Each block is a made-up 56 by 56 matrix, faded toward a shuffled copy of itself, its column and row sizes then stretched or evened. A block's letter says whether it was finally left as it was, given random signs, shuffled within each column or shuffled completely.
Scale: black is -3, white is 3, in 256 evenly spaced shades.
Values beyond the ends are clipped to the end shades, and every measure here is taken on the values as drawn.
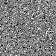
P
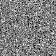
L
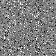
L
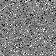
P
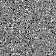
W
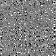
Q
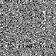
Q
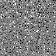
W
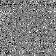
W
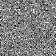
L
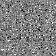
W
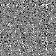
W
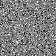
P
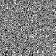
Q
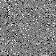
W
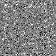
W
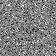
P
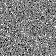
P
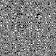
Q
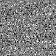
Q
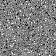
P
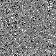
L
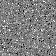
P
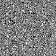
W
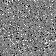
P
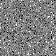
L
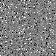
L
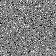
P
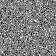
P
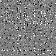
W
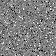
P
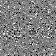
Q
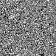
L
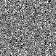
L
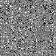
W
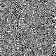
L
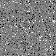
W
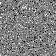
P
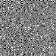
Q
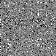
W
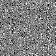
L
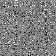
Q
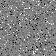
P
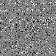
W
